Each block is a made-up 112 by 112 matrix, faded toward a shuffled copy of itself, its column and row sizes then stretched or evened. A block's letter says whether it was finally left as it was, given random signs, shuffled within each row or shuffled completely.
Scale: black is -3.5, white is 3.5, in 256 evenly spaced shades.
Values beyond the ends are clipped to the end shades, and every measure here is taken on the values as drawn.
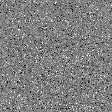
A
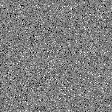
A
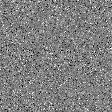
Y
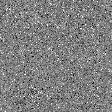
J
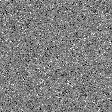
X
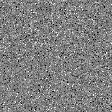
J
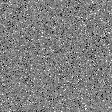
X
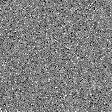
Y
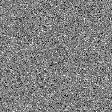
J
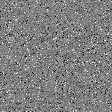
J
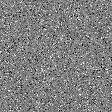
X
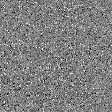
J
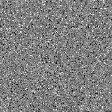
J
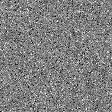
X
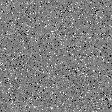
Y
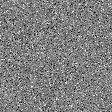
X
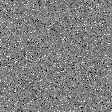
X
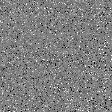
A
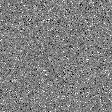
Y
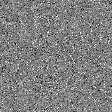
A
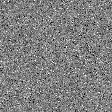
Y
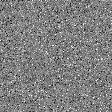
Y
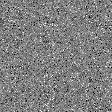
A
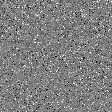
X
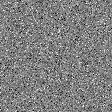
X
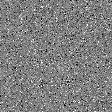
A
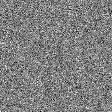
A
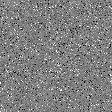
Y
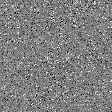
A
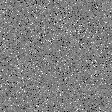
X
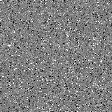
J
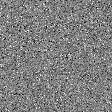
Y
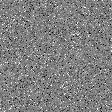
X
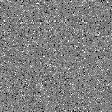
J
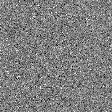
A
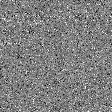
Y
